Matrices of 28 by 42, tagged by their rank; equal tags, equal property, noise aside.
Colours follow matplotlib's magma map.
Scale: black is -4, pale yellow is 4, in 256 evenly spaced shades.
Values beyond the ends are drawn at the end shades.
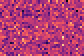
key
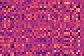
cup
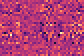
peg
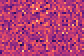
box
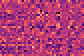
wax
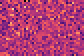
key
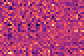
box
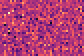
key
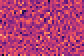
box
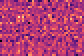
peg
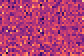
box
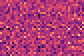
box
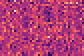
box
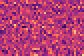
key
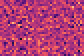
key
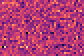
key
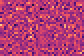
wax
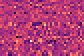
box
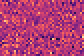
peg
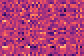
cup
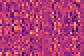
cup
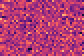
key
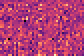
peg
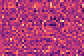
box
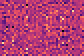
box
